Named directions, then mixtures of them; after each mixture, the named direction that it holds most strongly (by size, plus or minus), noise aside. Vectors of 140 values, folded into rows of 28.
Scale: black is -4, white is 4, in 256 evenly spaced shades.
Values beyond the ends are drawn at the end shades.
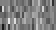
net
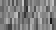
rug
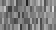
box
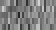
box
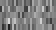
net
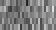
box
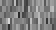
rug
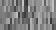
rug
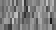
rug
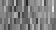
box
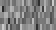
net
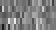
net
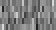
net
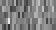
net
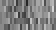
box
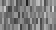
box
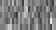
rug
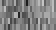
box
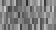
box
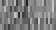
box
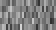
box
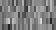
rug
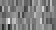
net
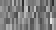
rug
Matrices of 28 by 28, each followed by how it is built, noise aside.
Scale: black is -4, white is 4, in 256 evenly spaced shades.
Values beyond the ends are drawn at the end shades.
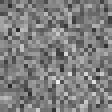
Toeplitz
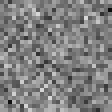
Toeplitz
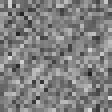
Hankel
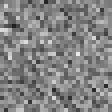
Toeplitz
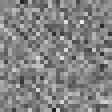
Toeplitz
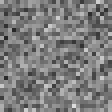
Hankel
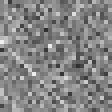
Toeplitz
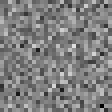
repeating rows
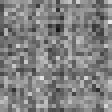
blocks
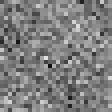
Toeplitz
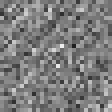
Hankel
